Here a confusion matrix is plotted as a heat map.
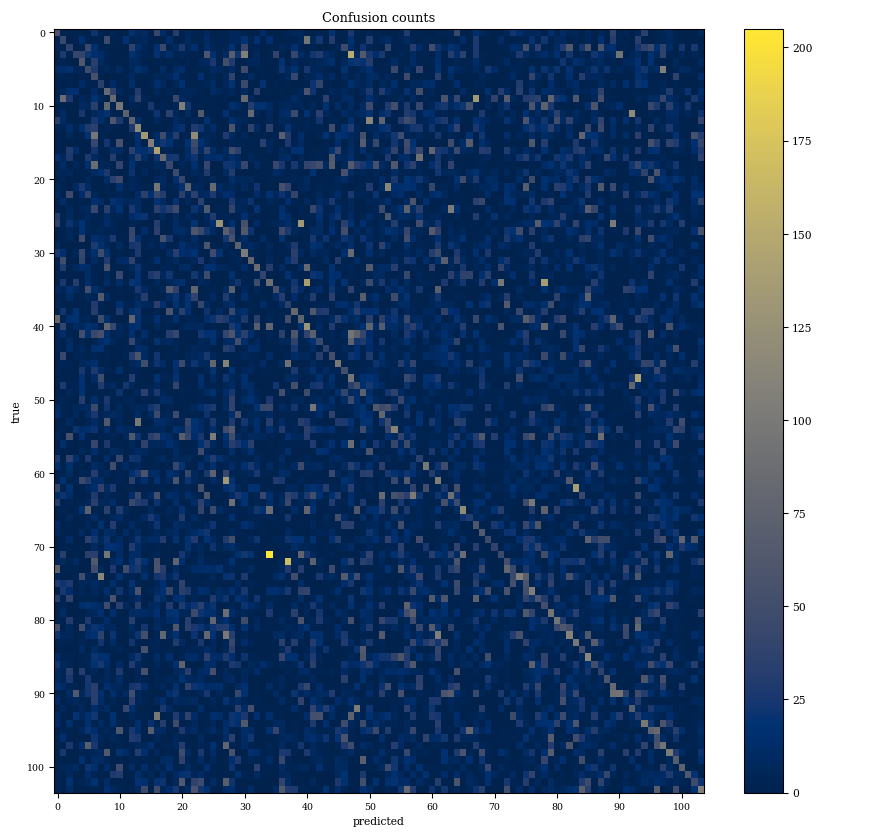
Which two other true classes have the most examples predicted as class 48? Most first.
92, 41
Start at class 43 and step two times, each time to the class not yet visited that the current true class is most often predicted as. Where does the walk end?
49
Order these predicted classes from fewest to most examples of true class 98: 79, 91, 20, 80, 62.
80, 62, 91, 20, 79
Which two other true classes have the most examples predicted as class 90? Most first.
3, 40
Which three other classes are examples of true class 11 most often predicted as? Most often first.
92, 31, 23
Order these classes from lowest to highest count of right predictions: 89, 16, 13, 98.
89, 98, 13, 16
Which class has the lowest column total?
101
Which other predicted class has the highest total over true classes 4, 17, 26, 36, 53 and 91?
39
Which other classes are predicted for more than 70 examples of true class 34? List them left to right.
40, 71, 78
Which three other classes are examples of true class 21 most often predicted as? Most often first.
53, 16, 25
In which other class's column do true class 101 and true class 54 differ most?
28
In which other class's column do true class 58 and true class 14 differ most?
22
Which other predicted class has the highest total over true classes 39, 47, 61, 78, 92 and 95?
56
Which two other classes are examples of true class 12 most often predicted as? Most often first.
50, 52
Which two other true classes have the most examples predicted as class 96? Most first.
95, 103
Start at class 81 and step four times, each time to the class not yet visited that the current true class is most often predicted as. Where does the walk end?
25
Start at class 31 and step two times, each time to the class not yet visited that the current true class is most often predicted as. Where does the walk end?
83
